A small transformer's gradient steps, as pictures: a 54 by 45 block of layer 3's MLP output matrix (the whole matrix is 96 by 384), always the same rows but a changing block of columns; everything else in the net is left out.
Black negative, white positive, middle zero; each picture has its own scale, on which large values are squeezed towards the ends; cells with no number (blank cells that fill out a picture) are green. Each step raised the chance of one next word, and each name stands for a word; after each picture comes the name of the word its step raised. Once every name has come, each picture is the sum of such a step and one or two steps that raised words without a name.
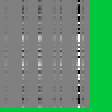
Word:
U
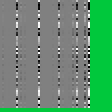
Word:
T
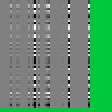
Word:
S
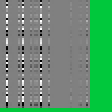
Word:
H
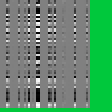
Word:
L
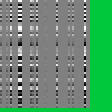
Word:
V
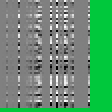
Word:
H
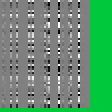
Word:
T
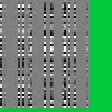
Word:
S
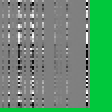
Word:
T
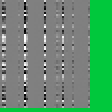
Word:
U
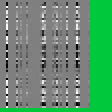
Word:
H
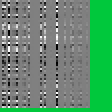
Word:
S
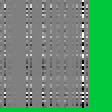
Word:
S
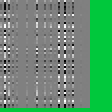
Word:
T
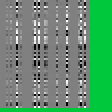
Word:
H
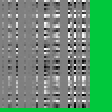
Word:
T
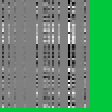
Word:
L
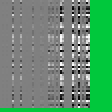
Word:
U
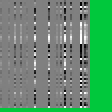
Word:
U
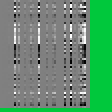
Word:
S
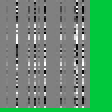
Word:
U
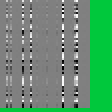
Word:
H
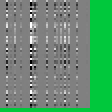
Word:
T
